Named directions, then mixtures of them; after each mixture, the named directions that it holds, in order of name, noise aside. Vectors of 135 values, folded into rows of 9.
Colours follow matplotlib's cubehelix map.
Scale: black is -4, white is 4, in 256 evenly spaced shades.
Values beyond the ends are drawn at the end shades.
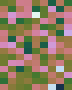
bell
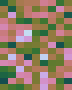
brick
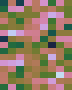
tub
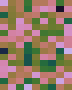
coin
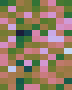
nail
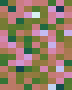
bell.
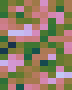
brick, coin, tub.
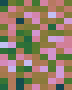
bell, nail, tub.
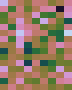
bell, coin, nail.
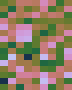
brick, coin.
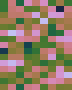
bell, coin, tub.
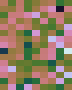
bell, coin, nail.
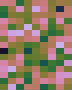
coin, tub.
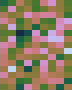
nail.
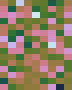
bell, tub.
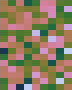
coin, nail.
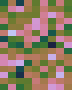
tub.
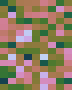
brick.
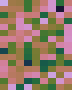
coin.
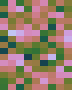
brick, coin, tub.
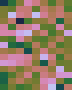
bell, brick, tub.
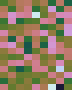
bell.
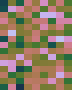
nail, tub.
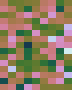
bell, coin, nail.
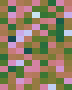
bell, nail.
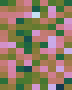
bell, nail.
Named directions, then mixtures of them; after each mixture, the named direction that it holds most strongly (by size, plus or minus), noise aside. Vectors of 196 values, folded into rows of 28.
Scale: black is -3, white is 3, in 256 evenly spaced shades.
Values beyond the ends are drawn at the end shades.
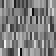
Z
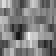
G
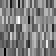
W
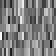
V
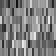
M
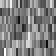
W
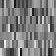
Z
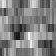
G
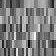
M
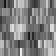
G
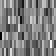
V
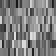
M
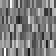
W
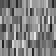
M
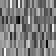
W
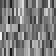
V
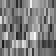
M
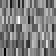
W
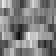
G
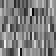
Z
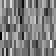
V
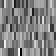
Z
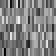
W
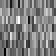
W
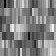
G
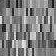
M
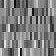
Z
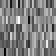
W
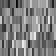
M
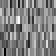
W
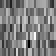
M
